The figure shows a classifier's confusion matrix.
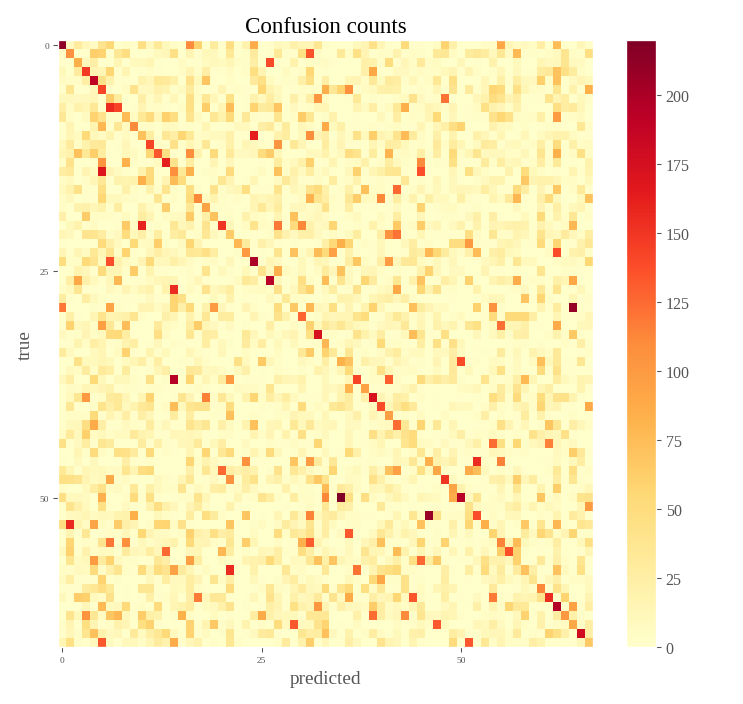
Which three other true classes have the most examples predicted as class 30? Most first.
20, 55, 8
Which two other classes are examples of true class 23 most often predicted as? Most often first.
62, 34
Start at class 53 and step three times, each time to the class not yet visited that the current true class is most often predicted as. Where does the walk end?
55
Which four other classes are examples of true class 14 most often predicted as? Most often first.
5, 45, 16, 27
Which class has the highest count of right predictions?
0
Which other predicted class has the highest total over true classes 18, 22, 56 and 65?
13
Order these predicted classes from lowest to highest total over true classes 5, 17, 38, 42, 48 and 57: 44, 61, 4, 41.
41, 44, 61, 4
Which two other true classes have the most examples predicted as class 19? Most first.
29, 64
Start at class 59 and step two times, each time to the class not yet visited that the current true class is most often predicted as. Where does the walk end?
66
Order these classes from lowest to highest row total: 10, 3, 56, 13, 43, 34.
34, 43, 3, 13, 56, 10
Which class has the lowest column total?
22
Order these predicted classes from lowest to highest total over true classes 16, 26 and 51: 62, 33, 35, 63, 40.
63, 40, 35, 62, 33
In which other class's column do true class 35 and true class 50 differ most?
33
